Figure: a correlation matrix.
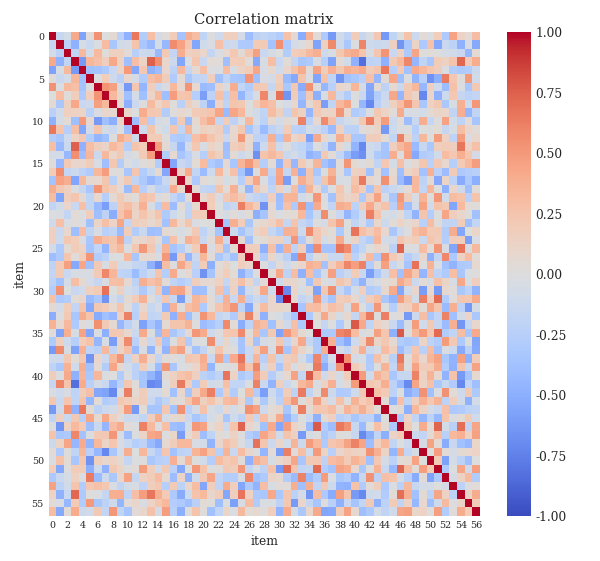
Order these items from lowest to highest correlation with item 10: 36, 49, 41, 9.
9, 41, 49, 36
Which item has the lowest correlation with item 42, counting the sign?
8
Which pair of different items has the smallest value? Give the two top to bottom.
3, 41
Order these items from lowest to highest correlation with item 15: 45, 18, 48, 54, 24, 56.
24, 18, 45, 48, 54, 56
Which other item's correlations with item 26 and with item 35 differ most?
5
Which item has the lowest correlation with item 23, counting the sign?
54
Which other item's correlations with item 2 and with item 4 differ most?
6
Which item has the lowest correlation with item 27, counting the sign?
14
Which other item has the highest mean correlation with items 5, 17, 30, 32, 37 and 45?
7
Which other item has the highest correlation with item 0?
11
